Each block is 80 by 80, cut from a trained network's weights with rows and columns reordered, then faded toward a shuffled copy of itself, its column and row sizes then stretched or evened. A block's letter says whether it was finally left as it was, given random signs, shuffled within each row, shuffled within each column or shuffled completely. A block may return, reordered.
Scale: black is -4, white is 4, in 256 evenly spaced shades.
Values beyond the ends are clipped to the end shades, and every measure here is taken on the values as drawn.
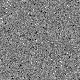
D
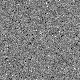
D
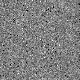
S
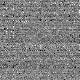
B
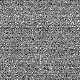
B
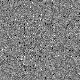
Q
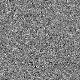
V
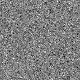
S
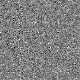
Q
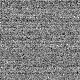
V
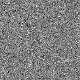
S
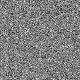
V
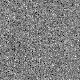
S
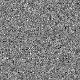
V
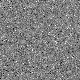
D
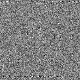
Q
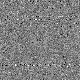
V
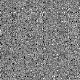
B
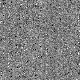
S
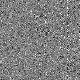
S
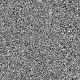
S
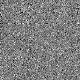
Q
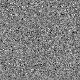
V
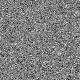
D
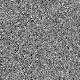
S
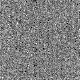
S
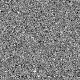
V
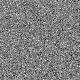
D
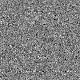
V
